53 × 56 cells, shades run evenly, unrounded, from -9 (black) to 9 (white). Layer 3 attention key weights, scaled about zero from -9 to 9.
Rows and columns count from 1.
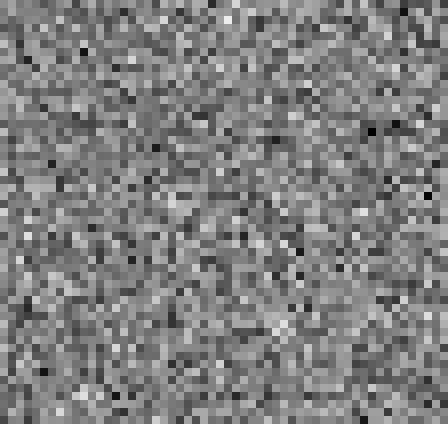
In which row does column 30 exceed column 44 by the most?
31
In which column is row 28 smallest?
55
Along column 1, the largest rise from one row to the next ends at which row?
27
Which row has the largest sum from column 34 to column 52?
40
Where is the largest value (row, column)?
3, 29
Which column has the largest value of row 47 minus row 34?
43
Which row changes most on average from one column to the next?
30
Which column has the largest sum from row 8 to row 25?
1
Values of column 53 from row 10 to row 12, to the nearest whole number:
4 2 -2
